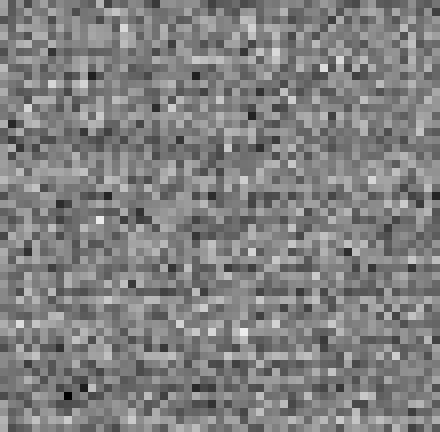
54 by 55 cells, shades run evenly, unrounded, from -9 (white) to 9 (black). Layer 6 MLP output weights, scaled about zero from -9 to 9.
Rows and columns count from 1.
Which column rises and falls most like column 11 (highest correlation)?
43
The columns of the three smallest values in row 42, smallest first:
31, 27, 25
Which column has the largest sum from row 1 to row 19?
20
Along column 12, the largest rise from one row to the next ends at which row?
50
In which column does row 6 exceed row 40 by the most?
22
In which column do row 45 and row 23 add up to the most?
17
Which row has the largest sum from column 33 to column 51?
37
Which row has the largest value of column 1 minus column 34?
30
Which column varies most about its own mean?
32
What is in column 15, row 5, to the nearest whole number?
0
